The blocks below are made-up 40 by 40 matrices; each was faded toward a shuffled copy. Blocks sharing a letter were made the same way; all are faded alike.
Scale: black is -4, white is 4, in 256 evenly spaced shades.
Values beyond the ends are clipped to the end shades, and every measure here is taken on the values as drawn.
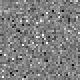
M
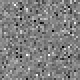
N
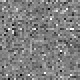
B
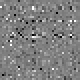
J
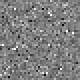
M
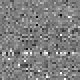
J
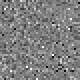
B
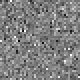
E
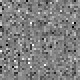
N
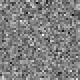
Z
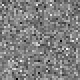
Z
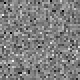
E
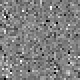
N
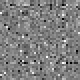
J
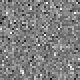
E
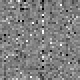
N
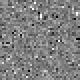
M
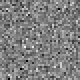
Z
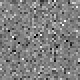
N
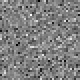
E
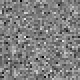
E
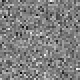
E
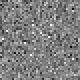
E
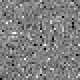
B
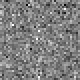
Z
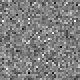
E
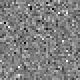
M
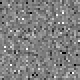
M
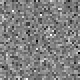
E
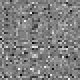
J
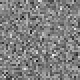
Z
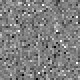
M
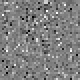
N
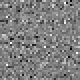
B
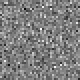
Z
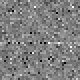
M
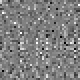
J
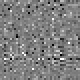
J
